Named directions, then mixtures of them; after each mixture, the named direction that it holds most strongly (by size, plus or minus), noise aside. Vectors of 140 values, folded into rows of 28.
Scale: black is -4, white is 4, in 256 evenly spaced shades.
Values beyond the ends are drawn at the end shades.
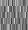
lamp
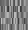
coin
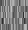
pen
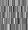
lamp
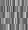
coin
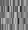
coin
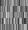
pen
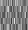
lamp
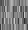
pen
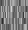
pen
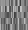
coin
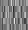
lamp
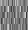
lamp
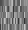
coin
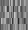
coin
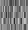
pen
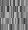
coin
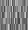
lamp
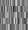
coin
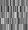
coin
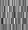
lamp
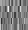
coin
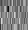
lamp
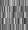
pen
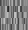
coin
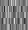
lamp
